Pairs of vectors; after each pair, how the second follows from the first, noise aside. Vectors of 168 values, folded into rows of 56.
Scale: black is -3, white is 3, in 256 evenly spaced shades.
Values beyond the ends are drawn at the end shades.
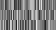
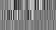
partly zeroed.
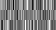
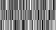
reversed.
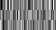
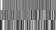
negated, partly zeroed.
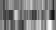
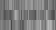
shrunk.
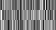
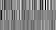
negated, partly zeroed.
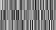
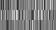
negated, partly zeroed.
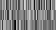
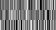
reversed.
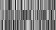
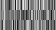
copied.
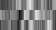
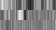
negated, partly zeroed.
